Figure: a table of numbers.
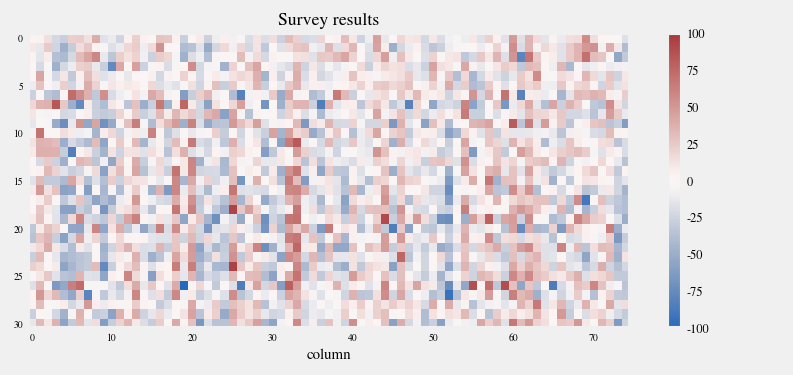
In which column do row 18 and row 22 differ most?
29
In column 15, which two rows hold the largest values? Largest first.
10, 6
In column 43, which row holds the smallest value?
9
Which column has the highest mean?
33
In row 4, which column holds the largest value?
63
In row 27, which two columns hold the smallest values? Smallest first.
52, 7
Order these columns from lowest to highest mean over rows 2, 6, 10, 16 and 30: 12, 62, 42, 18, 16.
42, 12, 18, 16, 62
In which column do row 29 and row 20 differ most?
66
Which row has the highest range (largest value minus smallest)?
26
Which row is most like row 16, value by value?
27
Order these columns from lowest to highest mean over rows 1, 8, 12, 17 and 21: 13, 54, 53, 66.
53, 66, 13, 54
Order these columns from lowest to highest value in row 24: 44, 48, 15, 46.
15, 48, 44, 46
